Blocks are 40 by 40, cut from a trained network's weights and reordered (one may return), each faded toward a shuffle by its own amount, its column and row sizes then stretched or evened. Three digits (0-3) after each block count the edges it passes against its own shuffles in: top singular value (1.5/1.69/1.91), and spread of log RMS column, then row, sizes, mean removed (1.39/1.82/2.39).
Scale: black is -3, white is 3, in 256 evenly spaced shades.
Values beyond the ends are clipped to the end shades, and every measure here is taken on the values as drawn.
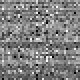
1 2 0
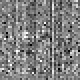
2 0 2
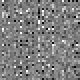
0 3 2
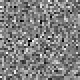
0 0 1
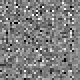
0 2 2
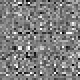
2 2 3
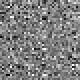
0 1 2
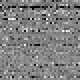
1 0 3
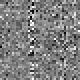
1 3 0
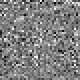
1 1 2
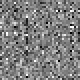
1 2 2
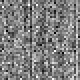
1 0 0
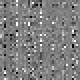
0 3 1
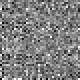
2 1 2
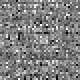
0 2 0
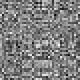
3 0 1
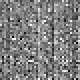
1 0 2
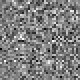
2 1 1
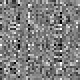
3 3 1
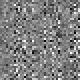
3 3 2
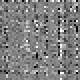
0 3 2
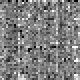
1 1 2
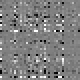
1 3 3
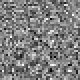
2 0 1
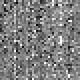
0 2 0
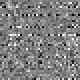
0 1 3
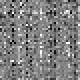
1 3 2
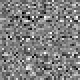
2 0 3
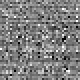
1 2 1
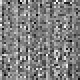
2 2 1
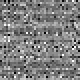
0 2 1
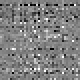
1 2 3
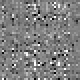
0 3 2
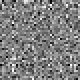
1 2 1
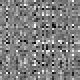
3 3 2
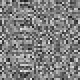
3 1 0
